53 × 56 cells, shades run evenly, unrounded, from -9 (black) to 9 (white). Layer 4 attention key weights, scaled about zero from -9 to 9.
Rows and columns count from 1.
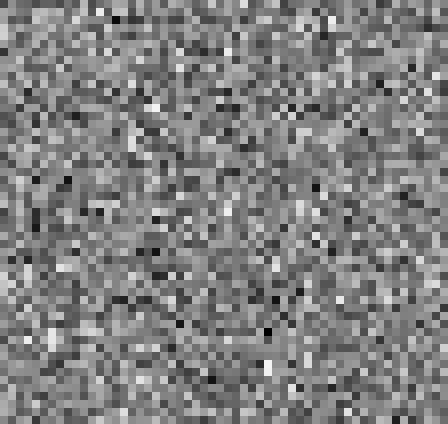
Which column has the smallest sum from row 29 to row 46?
10
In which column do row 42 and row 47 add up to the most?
12
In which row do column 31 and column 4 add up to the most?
43
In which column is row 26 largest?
38
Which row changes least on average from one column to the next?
19
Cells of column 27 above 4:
6
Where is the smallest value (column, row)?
34, 42
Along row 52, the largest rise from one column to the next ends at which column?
44
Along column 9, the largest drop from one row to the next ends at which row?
23
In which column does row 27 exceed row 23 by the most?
9
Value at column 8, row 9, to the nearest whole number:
5
